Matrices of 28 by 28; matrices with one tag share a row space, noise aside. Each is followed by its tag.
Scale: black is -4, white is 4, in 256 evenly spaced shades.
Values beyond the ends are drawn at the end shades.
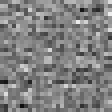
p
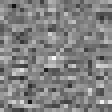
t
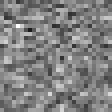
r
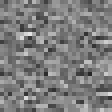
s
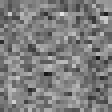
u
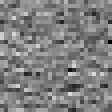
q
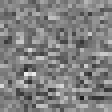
s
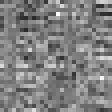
s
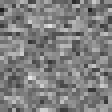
u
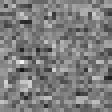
p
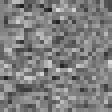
r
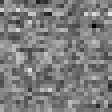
q
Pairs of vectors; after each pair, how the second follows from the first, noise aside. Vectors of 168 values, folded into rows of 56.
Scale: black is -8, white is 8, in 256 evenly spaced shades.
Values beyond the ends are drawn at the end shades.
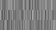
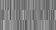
reversed.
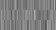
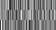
reversed, scaled up.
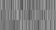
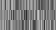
reversed, scaled up.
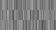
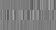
negated, partly zeroed.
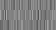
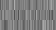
shuffled.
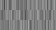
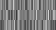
wrapped around, negated, scaled up.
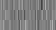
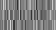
reversed, scaled up.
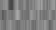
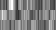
negated, scaled up.
